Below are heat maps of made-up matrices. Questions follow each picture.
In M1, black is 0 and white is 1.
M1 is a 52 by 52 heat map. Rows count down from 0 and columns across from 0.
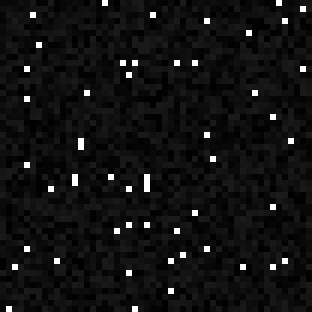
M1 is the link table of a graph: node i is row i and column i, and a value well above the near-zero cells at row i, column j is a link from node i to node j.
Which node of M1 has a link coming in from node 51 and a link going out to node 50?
node 1
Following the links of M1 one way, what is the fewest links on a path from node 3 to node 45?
2
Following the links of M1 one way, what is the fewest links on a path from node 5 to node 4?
2
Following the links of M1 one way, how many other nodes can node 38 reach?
8
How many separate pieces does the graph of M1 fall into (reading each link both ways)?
7
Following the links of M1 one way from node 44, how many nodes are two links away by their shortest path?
3
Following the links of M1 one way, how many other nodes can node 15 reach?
7
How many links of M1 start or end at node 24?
5
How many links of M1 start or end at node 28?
2
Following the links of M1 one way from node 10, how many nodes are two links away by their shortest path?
4
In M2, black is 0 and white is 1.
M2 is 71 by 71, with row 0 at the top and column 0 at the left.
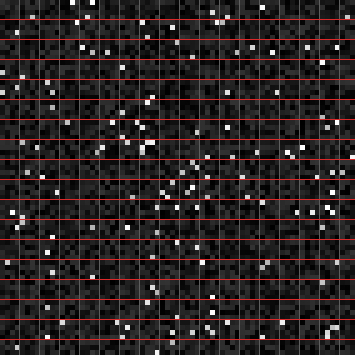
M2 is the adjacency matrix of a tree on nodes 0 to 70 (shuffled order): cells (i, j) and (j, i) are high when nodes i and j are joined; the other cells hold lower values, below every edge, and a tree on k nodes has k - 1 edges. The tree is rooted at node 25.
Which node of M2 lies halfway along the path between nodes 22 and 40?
67
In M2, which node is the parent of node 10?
18
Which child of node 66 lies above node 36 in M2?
34
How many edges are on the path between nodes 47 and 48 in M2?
8
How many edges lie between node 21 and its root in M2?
4
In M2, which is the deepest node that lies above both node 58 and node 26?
41
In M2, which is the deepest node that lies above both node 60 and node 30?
28
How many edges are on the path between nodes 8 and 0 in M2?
7
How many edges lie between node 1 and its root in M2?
4
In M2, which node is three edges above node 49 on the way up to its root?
65
